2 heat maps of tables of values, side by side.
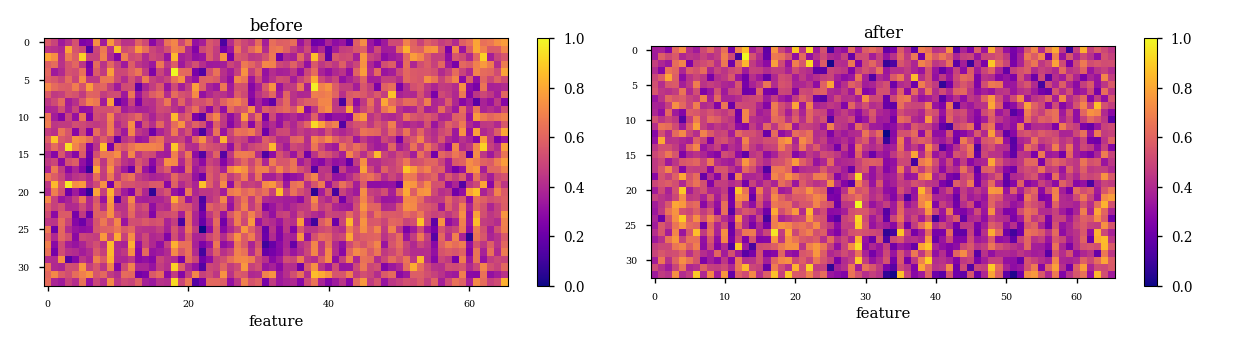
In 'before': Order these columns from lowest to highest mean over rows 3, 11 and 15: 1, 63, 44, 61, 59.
1, 63, 44, 61, 59
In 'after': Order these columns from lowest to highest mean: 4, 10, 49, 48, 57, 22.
49, 10, 4, 57, 22, 48
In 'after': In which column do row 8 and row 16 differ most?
37
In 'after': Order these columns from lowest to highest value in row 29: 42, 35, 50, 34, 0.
42, 34, 50, 0, 35
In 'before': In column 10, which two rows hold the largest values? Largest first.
1, 26
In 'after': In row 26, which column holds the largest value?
17
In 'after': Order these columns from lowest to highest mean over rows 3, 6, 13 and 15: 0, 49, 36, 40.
40, 36, 0, 49
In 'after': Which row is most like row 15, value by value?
4
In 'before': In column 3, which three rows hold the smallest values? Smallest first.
29, 20, 17
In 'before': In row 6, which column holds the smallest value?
13
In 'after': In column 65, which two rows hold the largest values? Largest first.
21, 20
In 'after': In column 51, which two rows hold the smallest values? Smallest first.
32, 26
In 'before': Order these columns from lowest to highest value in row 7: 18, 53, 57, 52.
52, 57, 53, 18
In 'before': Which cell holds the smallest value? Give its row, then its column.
25, 22
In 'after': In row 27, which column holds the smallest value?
33
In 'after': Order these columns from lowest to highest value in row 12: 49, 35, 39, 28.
28, 49, 35, 39
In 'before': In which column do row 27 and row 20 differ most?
38
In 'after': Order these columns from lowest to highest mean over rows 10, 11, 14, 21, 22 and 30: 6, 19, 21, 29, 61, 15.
15, 61, 21, 19, 6, 29
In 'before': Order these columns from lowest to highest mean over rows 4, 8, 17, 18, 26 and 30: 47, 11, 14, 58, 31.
31, 14, 11, 58, 47
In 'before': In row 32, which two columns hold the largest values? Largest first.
18, 65
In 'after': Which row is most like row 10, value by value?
9
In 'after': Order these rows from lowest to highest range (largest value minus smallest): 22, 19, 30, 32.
19, 30, 22, 32
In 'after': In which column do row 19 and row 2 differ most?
25
